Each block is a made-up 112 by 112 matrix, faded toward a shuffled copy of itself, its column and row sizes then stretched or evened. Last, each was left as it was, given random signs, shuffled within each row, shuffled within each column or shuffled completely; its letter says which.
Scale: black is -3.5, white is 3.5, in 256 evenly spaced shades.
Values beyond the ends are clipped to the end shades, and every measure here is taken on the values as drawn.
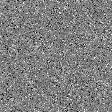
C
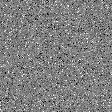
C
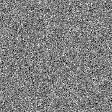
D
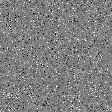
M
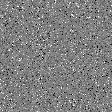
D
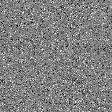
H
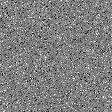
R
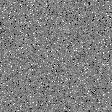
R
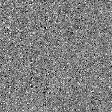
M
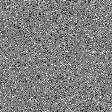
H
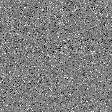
C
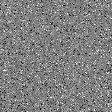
H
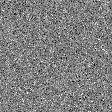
R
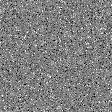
R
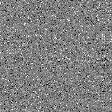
M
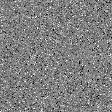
D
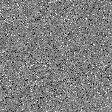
C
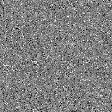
M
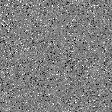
M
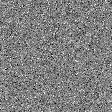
R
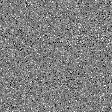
H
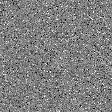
D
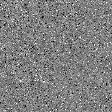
D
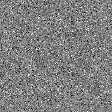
M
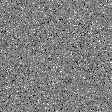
R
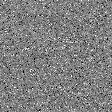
C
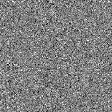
M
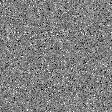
C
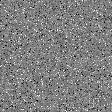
R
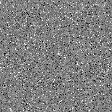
H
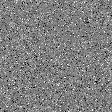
R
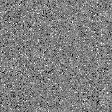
M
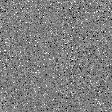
H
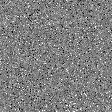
R
